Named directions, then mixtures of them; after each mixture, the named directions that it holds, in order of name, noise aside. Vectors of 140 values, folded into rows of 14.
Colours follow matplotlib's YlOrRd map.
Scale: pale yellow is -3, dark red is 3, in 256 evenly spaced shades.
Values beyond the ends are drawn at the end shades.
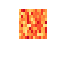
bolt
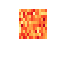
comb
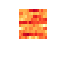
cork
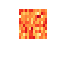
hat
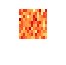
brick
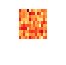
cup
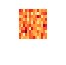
bolt, hat.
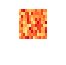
bolt.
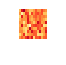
bolt.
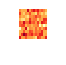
cork, cup.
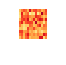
cup.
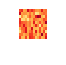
cork, cup, hat.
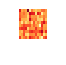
cup.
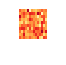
cup, hat.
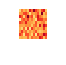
brick, cup.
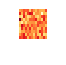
brick, comb, cup.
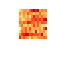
comb, cork.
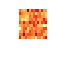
cork, cup.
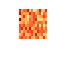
brick, cup.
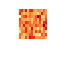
hat.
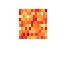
brick, comb, cork.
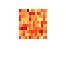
cup.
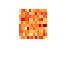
cork, cup.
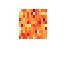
bolt, comb, cork.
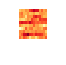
cork.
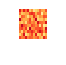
bolt, brick, cup.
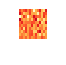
brick, hat.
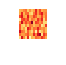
comb, cup, hat.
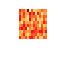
cup.
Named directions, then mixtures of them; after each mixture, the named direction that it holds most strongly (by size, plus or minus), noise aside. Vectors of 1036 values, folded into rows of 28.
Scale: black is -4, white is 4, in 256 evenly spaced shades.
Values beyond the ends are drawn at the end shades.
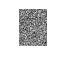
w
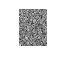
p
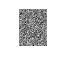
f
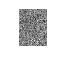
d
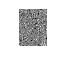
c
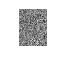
d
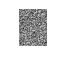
w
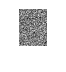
w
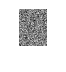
p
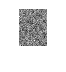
p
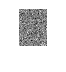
c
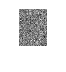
d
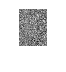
d
